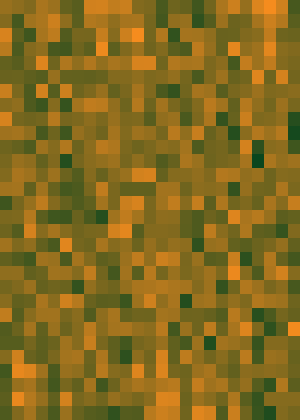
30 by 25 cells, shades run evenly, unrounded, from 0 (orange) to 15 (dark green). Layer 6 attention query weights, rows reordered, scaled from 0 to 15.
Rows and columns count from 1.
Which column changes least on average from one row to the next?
7
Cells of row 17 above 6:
19
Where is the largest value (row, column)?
12, 22
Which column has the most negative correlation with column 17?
10
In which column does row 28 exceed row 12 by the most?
23
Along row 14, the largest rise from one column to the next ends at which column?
20
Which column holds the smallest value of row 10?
17
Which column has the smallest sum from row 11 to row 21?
11
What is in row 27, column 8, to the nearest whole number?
9
